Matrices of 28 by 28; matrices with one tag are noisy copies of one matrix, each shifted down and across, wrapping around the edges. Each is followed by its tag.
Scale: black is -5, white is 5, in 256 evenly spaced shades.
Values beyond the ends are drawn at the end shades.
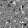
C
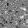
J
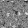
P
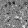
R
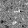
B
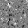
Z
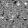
P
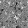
Z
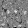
P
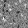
Z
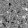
J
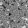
J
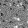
J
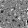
C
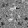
B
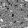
J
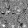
P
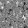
Z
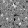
Z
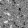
J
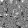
P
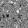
R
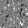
Z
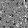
C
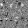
P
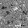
B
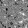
J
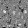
P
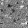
B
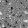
J
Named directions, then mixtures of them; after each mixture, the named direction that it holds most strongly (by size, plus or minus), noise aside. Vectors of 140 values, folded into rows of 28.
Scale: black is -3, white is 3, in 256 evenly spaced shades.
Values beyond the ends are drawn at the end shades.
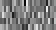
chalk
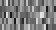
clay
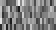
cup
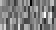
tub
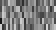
cup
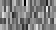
chalk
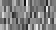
chalk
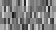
chalk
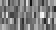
clay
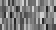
clay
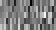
tub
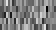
clay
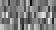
tub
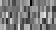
tub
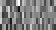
cup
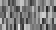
clay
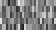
cup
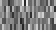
chalk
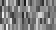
cup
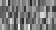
clay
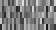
clay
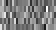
clay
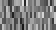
chalk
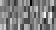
tub
